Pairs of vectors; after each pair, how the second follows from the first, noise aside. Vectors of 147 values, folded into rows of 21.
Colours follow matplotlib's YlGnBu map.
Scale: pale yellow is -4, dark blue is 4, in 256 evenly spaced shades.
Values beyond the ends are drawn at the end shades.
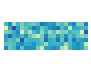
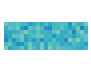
wrapped around, negated, shrunk.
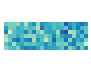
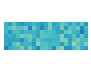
wrapped around, negated, shrunk.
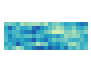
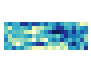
negated, scaled up.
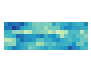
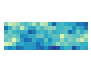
wrapped around, negated.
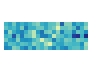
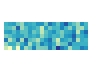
wrapped around, negated.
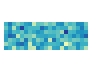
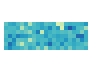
reversed, partly zeroed.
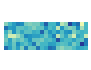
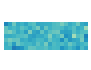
wrapped around, negated, shrunk.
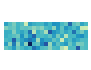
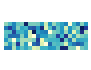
negated, scaled up.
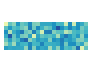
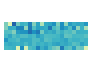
reversed, partly zeroed.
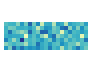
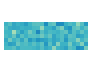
wrapped around, shrunk.
